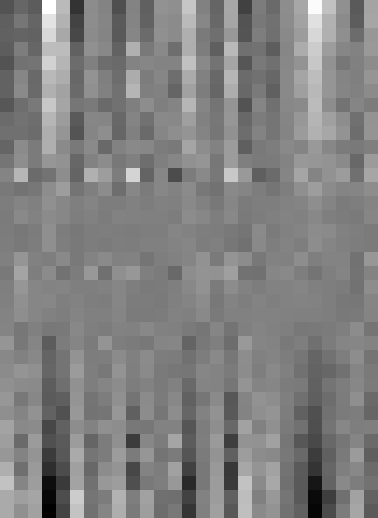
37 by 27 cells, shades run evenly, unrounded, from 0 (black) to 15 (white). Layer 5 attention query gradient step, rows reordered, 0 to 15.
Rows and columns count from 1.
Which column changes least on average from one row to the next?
21
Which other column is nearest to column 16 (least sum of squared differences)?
20
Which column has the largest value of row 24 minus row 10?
6
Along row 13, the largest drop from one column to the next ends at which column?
11
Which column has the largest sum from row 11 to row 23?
17
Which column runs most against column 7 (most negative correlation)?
19
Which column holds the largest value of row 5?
4
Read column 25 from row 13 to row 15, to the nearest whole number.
9 8 7
